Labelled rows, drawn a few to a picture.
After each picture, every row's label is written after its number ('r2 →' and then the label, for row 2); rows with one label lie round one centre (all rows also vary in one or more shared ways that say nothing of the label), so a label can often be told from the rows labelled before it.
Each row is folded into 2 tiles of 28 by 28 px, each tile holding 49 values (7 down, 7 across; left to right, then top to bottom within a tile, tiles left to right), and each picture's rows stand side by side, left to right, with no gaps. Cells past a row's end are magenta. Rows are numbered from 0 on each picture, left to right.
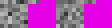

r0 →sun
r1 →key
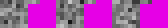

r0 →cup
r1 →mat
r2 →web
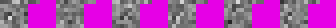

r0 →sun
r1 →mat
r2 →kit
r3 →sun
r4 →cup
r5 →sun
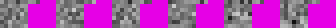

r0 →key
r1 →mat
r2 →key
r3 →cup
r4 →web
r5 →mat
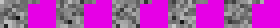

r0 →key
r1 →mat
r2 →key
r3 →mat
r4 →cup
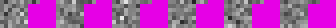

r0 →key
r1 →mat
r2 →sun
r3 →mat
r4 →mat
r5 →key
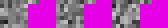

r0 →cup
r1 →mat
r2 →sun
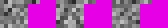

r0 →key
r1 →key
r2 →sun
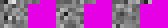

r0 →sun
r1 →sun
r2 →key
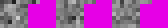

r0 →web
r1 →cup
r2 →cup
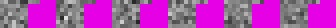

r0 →web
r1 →sun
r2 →sun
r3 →cup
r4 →kit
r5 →mat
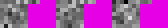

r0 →key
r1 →kit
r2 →web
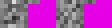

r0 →cup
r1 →web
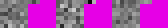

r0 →key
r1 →key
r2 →cup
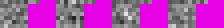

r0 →mat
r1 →cup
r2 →web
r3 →mat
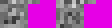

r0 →cup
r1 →kit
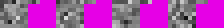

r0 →web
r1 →sun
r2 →mat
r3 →cup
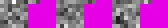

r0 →cup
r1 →key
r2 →kit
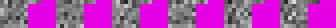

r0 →cup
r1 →key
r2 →web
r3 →cup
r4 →key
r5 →sun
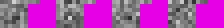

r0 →cup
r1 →kit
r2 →cup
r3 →key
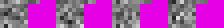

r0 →key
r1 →mat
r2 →key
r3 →sun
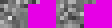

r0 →sun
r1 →cup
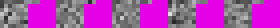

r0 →sun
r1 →key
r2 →sun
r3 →cup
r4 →web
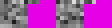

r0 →mat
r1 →cup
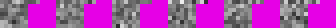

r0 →mat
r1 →cup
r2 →key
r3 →kit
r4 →kit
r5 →cup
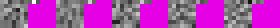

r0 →kit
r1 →kit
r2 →cup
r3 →cup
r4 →mat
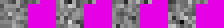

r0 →web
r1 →web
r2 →key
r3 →mat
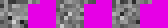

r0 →web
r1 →sun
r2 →sun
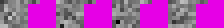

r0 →sun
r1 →key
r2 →cup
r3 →cup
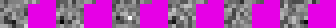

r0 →kit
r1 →cup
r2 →web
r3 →kit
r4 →key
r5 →sun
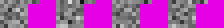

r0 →key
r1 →mat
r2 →key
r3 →mat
